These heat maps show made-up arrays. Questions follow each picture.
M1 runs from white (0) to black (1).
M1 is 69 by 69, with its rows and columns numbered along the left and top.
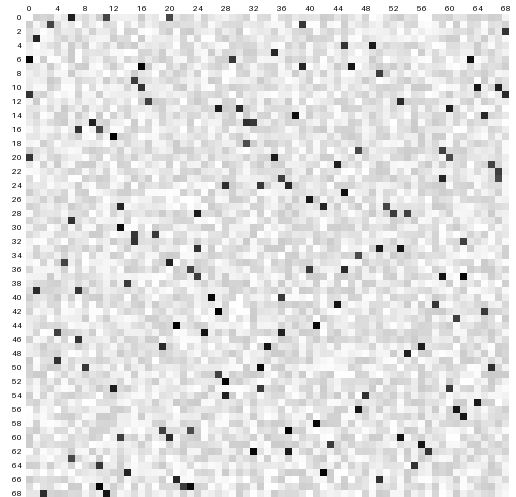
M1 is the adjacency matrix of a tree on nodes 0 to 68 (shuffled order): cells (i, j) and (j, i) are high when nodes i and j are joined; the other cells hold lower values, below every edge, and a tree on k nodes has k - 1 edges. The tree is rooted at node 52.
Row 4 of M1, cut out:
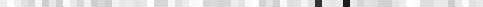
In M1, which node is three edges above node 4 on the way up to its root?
23
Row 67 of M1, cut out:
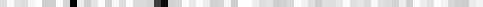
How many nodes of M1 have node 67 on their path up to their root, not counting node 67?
10
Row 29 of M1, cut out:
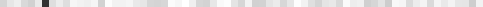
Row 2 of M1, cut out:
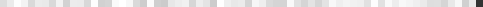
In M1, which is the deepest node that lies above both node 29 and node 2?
0
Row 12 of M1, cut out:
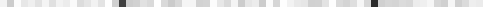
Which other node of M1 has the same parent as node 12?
60
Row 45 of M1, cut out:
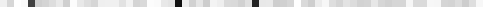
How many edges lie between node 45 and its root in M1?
7
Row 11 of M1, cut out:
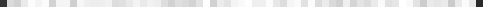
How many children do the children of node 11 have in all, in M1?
1
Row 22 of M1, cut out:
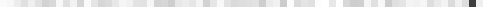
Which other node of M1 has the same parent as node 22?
10
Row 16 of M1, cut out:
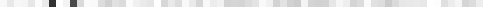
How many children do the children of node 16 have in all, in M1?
2
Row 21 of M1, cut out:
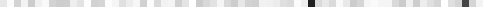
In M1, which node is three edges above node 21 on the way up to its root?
33
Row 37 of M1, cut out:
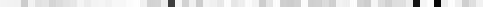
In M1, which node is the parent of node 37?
24
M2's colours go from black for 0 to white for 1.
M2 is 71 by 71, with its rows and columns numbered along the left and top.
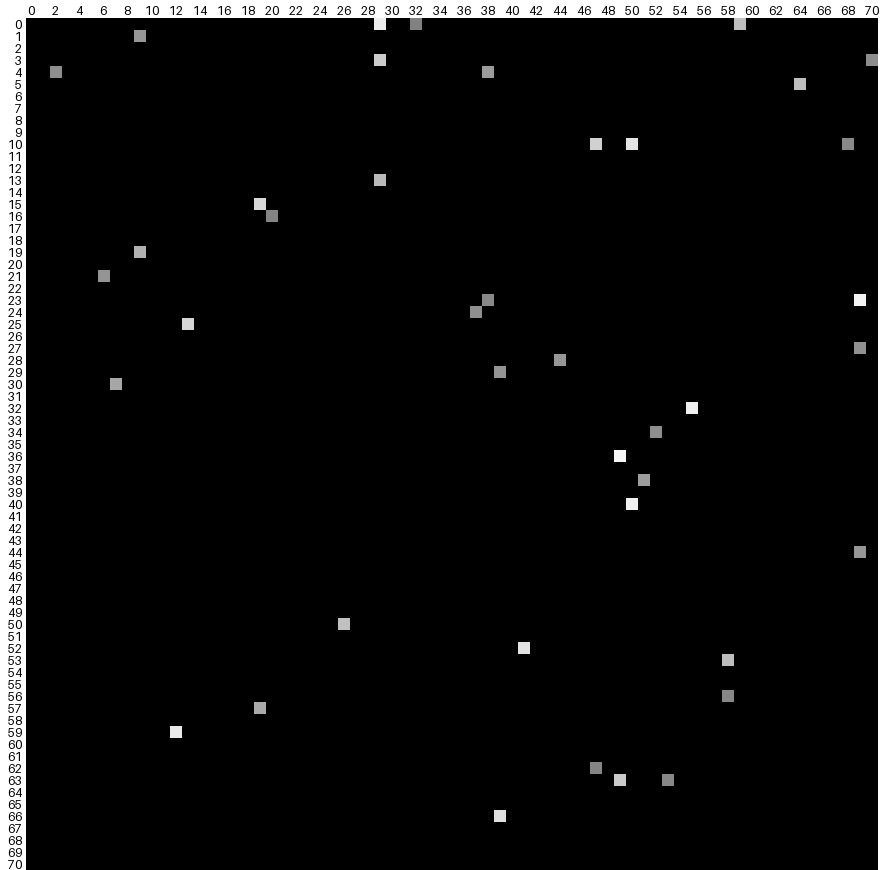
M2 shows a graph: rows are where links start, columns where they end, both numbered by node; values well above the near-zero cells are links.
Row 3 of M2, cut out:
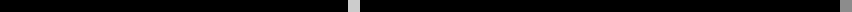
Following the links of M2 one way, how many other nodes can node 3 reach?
3
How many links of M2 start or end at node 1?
1
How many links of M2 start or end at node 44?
2
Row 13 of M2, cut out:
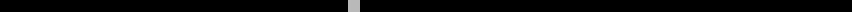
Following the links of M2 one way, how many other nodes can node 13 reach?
2
